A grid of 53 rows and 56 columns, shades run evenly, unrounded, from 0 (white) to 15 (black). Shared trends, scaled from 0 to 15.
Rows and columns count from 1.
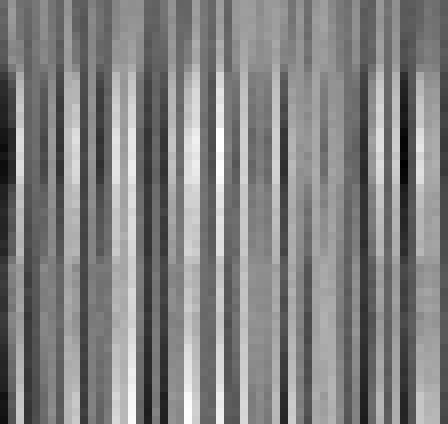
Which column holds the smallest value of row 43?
17
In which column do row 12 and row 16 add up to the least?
28
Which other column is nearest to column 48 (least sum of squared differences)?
35
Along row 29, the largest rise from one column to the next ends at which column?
51
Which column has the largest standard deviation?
24
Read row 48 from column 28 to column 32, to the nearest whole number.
2 10 9 3 7
